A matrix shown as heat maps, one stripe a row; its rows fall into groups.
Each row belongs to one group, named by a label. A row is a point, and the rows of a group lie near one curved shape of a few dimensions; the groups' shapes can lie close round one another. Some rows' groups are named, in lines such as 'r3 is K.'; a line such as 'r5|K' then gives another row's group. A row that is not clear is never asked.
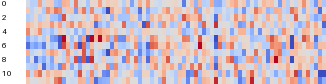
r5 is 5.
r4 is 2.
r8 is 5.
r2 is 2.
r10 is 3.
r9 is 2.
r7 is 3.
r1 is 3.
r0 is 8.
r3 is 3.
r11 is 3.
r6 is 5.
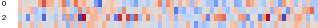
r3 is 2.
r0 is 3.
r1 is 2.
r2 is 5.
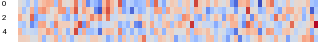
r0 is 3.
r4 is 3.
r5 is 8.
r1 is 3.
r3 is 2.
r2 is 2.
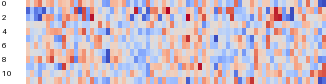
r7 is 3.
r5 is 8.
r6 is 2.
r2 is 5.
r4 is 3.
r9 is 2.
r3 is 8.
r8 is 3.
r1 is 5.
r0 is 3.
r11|3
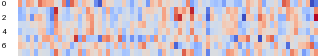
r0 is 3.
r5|3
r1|2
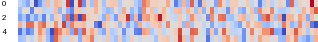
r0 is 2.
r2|5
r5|8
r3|3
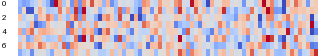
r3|2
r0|5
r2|3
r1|5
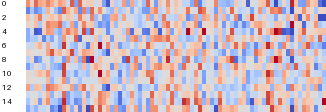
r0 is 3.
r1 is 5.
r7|3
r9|2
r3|3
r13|8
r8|5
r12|3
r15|5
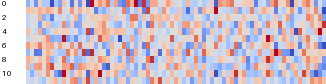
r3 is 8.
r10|8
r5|8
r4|2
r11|2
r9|3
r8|8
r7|5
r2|2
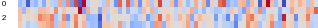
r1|2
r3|3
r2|3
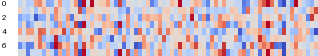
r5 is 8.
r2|2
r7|5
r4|3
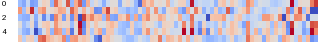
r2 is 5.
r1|3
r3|2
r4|2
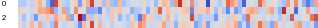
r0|8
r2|2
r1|3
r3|8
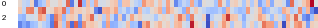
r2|8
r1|3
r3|5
